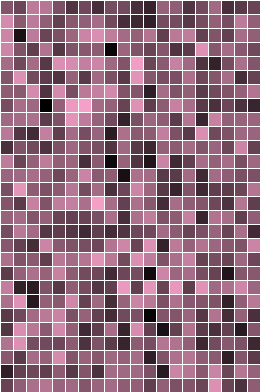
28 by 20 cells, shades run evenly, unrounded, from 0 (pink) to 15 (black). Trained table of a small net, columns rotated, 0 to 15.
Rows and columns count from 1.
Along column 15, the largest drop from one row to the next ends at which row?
3
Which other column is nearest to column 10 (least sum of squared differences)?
16
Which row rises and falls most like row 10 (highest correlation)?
4
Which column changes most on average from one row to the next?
12
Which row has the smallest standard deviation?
28
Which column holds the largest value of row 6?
19
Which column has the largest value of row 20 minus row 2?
1
